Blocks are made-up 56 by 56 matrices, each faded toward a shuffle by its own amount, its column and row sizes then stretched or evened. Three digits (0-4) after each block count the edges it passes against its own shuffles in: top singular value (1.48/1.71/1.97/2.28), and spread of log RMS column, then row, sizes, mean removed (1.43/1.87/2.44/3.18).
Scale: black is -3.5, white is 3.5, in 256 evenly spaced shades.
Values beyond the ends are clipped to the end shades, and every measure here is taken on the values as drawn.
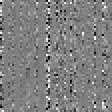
2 4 0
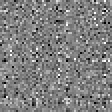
3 2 1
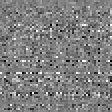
0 1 4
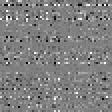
1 1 4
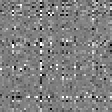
4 3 3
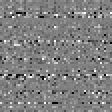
1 1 4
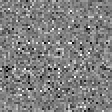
1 1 2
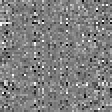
2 3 1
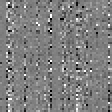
3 4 1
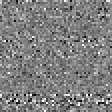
1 0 3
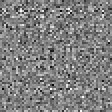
2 0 2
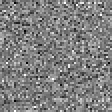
1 0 0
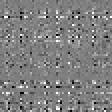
3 3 4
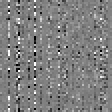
3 4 1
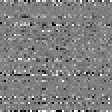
3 1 4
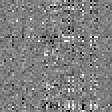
3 3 2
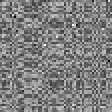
4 0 0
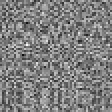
4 0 0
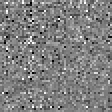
0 2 2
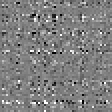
3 3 3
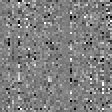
1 3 1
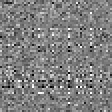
4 2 3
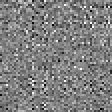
3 2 1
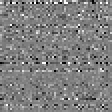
3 1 4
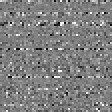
1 0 4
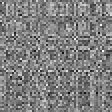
4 0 2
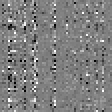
3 4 2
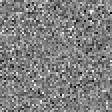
1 0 0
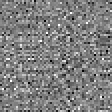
3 0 1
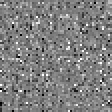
1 2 2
